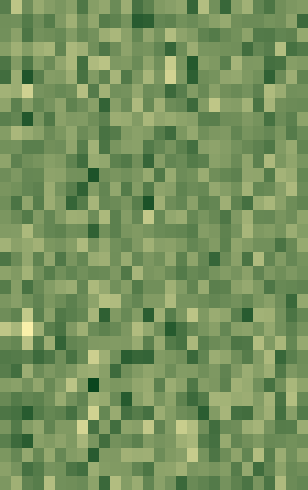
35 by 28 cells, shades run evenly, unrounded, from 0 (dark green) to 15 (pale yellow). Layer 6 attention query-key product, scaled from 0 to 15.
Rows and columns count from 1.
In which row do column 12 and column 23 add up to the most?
1
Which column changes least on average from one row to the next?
6
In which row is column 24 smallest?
34
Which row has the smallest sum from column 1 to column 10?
30
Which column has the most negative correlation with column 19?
21
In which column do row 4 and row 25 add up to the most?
26
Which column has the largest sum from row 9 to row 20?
23
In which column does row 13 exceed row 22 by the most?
27
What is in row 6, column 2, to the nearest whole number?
9
